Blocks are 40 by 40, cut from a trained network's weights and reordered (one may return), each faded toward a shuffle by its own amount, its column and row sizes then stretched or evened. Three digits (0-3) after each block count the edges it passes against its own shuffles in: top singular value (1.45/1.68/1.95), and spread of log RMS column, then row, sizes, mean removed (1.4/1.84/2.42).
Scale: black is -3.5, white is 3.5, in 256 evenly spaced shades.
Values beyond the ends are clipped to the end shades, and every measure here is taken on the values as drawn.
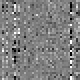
3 3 1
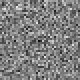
0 0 0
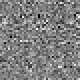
1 0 2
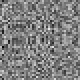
3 1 0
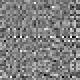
3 2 2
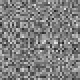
3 0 0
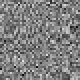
3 1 0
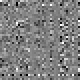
2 3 2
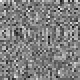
2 1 0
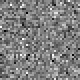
0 1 1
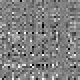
1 3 2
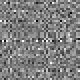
3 1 2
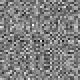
3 0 1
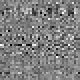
2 0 3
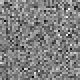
0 0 0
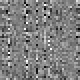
2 3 0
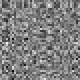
3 2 0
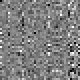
2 3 0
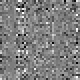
1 3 1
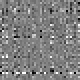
3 3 2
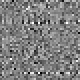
3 2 2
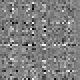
2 3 2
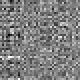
3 2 3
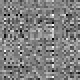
3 3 2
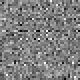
1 0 2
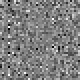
0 2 0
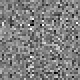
1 2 0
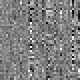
2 3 0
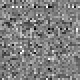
1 1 2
